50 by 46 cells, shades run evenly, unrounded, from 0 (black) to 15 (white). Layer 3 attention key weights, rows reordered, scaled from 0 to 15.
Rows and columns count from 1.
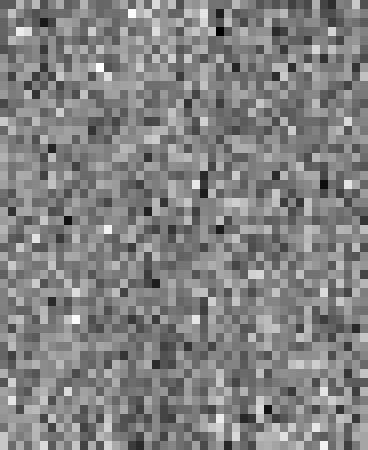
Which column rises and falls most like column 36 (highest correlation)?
1
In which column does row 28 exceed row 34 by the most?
7
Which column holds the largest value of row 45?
2
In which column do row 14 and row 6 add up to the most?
26
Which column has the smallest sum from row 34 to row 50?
21
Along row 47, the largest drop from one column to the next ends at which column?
45
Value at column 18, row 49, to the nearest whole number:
4
